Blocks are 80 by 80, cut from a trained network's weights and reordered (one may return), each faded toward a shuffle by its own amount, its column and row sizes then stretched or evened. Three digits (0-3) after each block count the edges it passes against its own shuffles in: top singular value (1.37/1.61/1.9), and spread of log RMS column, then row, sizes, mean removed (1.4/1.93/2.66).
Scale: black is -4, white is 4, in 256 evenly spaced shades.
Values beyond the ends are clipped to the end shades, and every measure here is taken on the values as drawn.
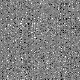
1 1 1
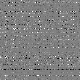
1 1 3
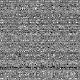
3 2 2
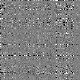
1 3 3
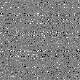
0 1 3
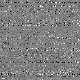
0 0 3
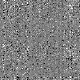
1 2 2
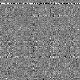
3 1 2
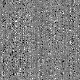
1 2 1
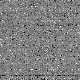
1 0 2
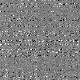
0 0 3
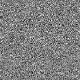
2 1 2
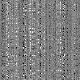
3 3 2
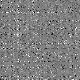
1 1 2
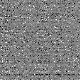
1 1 2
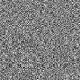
3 1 1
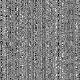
3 3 1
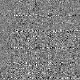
0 2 3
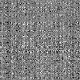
3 0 3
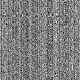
3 1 0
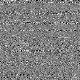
2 0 3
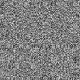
3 1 0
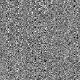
2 3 0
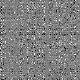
1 3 1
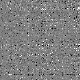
0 2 2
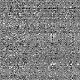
2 2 1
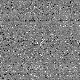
0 0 1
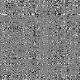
2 2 3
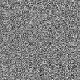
3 1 1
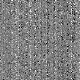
2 2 1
